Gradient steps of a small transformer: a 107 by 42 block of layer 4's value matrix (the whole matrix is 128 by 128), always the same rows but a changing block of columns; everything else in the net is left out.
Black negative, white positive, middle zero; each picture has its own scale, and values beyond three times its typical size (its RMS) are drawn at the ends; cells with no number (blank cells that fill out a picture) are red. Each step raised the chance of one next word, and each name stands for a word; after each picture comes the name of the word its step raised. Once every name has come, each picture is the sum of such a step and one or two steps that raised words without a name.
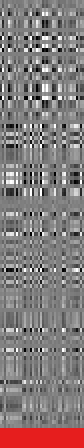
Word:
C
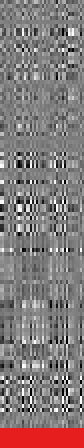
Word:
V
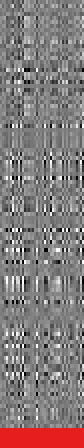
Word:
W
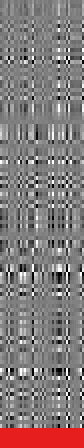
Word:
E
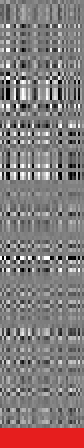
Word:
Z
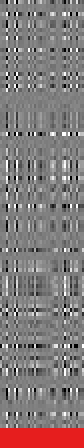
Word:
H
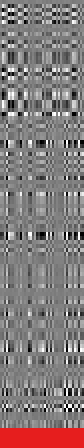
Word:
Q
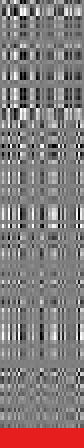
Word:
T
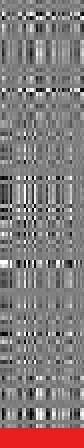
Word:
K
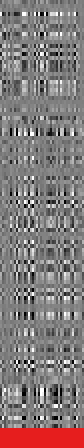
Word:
E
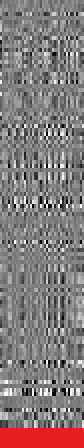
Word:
V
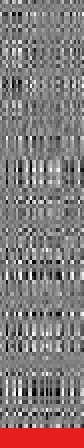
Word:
W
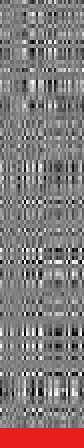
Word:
W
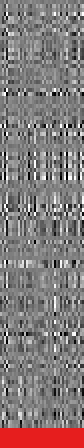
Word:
K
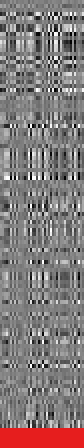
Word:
K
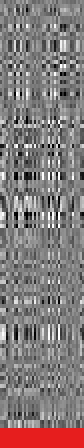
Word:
T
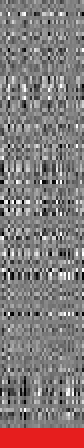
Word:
C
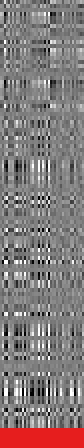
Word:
W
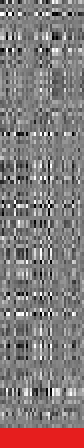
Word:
H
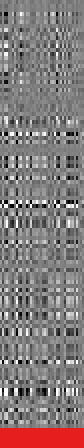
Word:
V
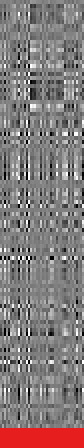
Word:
Z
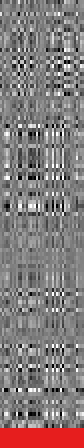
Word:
H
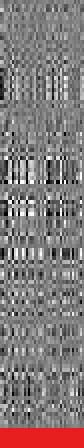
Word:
T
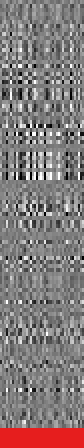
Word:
Z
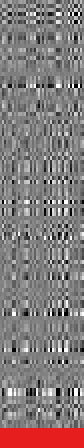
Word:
Q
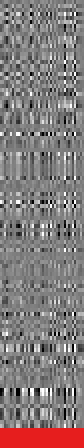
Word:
Q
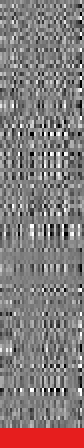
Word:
Q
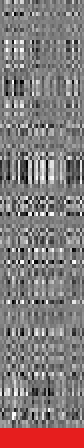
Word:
W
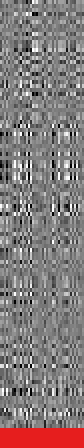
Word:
H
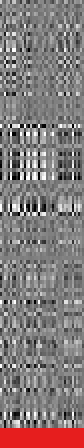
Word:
H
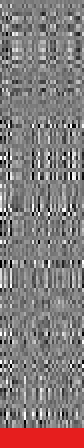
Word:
K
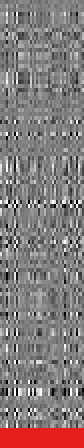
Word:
V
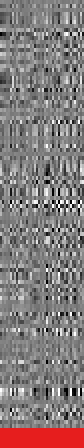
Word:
C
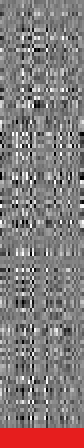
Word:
C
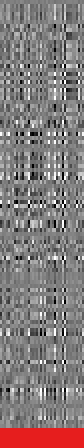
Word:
Z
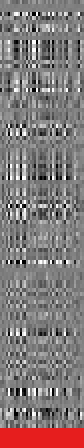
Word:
K
